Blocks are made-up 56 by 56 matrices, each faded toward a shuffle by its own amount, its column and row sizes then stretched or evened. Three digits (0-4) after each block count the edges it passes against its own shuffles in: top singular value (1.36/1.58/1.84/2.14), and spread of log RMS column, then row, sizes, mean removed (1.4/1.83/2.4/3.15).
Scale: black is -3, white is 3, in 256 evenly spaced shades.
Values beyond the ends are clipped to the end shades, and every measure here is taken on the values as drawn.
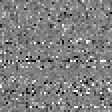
1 0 3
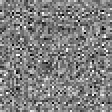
3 1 2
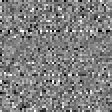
3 0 3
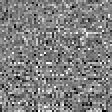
3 0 2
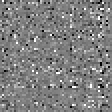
0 2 2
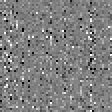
1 3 1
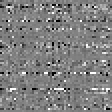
1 2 4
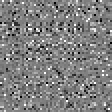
4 0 2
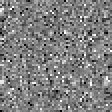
2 1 1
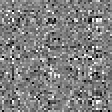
4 2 2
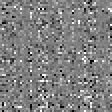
0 3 3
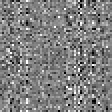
4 3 0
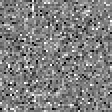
0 0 0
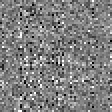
0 3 2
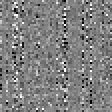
0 4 0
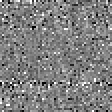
1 0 2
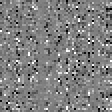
1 4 1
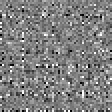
1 2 3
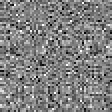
4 0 0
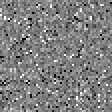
0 0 1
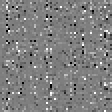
0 3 1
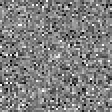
2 0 1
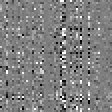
4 4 2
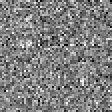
3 0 1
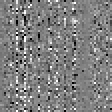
3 4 0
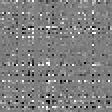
2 3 4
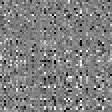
4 3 2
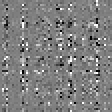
1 4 3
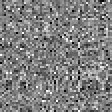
3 1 0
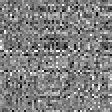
4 0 2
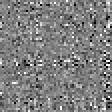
3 3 2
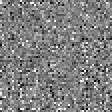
2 2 2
